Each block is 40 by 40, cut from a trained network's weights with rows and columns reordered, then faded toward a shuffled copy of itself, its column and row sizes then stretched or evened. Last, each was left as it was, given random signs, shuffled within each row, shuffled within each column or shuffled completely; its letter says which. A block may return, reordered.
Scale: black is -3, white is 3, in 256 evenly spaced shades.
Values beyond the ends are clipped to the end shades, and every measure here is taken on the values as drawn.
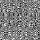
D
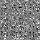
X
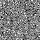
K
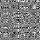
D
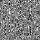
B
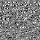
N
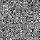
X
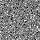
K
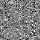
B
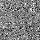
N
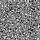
K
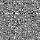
X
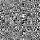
D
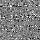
N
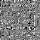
X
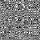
D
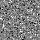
K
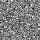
K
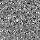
N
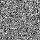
N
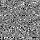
N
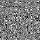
X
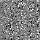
B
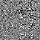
X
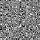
D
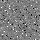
K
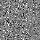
B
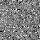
N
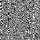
B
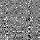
D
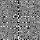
X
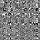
D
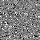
N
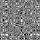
D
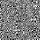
X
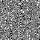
B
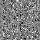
B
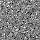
K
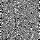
B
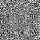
D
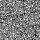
K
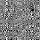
D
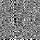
D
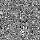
X
